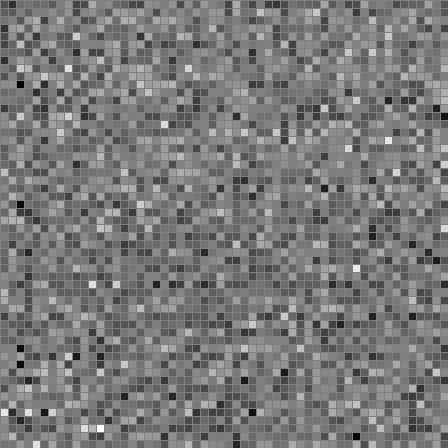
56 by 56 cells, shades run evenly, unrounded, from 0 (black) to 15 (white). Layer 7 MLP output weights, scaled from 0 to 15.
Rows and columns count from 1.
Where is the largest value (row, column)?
54, 13
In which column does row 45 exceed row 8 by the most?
1
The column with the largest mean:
8
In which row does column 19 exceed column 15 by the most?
26
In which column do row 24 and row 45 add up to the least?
10
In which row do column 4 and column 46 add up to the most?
52
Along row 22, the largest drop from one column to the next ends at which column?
51
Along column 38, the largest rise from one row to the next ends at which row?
44
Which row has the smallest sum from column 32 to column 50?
36
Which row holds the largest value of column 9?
9
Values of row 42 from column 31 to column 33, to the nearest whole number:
3 4 7
